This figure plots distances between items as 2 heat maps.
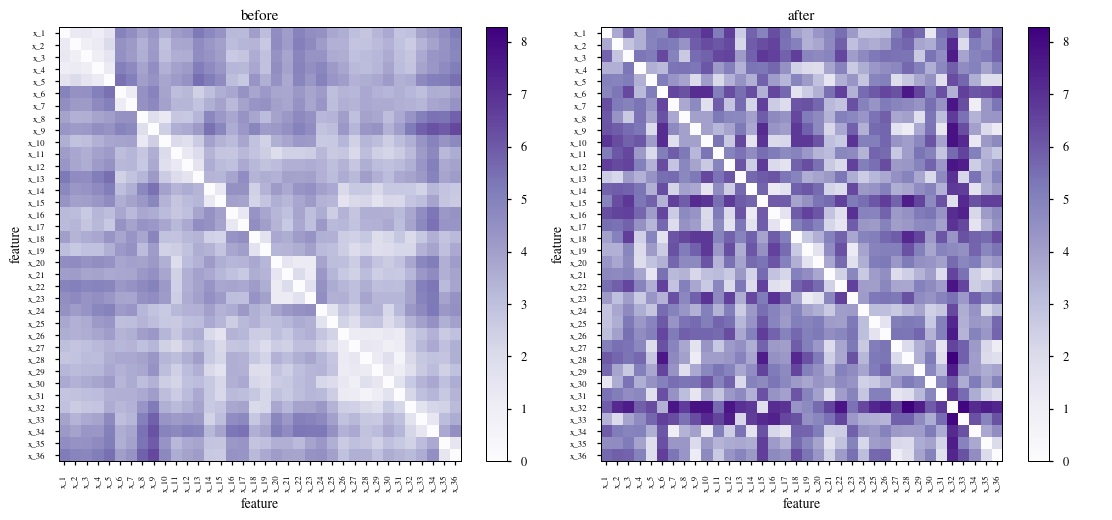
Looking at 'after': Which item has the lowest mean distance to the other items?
x_21
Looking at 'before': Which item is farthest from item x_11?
x_34
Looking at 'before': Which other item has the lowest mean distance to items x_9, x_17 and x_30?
x_27
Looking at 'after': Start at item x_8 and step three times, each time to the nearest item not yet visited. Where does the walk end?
x_2
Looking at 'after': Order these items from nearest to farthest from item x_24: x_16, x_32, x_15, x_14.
x_14, x_16, x_15, x_32
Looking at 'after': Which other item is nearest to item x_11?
x_5
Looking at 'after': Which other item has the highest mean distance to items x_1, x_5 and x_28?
x_32
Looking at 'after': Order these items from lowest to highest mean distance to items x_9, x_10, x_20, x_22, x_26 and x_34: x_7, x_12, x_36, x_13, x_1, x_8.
x_7, x_12, x_36, x_8, x_13, x_1
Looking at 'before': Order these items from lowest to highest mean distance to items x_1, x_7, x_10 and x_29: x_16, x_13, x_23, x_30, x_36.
x_30, x_16, x_13, x_23, x_36
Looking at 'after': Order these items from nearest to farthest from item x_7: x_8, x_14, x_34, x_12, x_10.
x_34, x_10, x_14, x_12, x_8
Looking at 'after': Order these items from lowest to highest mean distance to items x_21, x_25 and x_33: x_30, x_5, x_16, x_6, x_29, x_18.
x_30, x_5, x_29, x_16, x_18, x_6
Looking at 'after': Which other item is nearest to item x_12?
x_17
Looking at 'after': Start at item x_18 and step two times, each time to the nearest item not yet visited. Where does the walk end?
x_19
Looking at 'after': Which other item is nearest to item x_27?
x_36
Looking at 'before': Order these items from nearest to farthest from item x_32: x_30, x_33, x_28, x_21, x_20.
x_33, x_28, x_30, x_21, x_20
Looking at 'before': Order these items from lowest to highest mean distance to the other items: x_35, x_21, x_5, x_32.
x_32, x_21, x_35, x_5
